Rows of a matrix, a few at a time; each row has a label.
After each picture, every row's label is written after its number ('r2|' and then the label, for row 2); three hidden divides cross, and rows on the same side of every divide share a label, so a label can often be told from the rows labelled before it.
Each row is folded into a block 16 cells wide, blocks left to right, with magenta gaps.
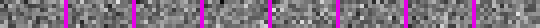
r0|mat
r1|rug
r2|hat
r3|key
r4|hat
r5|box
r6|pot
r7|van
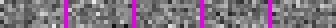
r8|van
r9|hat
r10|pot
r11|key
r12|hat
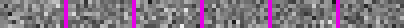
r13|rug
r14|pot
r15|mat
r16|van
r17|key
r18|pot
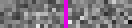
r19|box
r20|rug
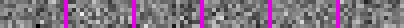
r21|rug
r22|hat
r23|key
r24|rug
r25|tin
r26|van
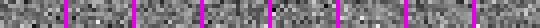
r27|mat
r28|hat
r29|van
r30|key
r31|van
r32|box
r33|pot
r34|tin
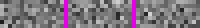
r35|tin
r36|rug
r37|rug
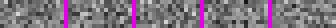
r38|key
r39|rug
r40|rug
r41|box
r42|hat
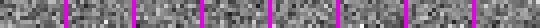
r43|rug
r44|pot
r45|pot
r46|van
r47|tin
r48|rug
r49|mat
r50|tin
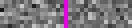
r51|van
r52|pot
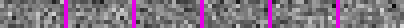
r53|box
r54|box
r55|box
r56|pot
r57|pot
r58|van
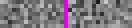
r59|key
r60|van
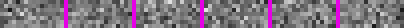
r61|pot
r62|mat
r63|rug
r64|pot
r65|tin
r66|mat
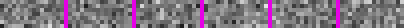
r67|key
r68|pot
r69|pot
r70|van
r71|tin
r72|tin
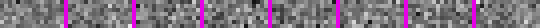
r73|key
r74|key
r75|pot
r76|box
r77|key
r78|pot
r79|rug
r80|van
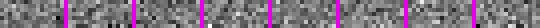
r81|mat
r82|tin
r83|box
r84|tin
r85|key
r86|key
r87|hat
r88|pot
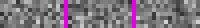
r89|pot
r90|key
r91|hat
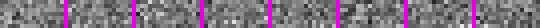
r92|tin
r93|hat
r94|hat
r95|hat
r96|key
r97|key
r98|van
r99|rug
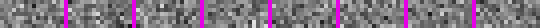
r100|van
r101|hat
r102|hat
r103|key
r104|tin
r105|mat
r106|mat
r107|hat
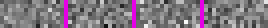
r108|mat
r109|rug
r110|key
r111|tin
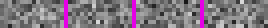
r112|box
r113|hat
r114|box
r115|box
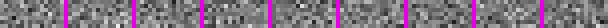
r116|box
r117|pot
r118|rug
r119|van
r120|pot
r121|hat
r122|rug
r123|box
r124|van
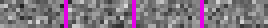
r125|hat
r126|hat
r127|pot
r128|hat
